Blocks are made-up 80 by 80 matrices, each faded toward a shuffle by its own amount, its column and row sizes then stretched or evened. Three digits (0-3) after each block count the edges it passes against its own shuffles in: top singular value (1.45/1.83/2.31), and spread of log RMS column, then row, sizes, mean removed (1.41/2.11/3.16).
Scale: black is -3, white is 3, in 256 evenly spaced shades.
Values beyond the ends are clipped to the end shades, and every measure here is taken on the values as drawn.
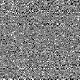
2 1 2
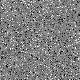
0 0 0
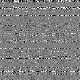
3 0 3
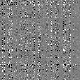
0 3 2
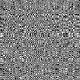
3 1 2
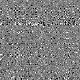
2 1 2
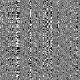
3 3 1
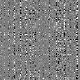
2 3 2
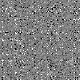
1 2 2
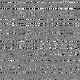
3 0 3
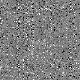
1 2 1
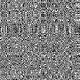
3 1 1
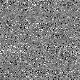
0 0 2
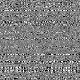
3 0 3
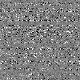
1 0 3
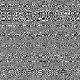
3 0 3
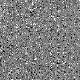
1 2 0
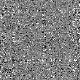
1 2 1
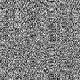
2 0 1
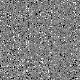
0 2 1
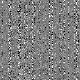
2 3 0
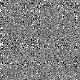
1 2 2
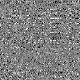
2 0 2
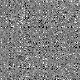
1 2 2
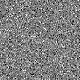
2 0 0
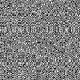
3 0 1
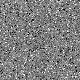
0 0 0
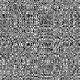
3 1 1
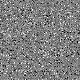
0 0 1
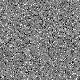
1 0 0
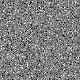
1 1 0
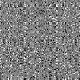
3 1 1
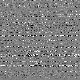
1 0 3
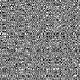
3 1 2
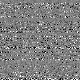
0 0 3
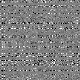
3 1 3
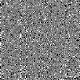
2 2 1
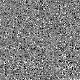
0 1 2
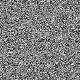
1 0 1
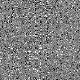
1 2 1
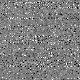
1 0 2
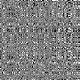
3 2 2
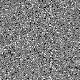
1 1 0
